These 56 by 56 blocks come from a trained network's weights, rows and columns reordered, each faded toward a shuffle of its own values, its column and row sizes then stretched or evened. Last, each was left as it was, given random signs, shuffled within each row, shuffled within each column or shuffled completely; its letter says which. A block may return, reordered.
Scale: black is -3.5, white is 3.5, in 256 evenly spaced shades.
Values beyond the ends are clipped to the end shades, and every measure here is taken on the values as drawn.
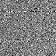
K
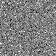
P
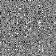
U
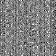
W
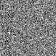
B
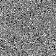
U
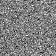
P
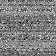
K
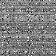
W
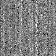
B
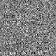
W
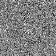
B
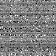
W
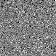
K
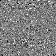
K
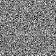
U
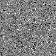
U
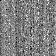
B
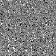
U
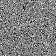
B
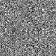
W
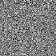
W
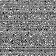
K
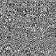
W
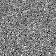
P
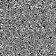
U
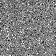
P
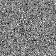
K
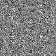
B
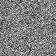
P
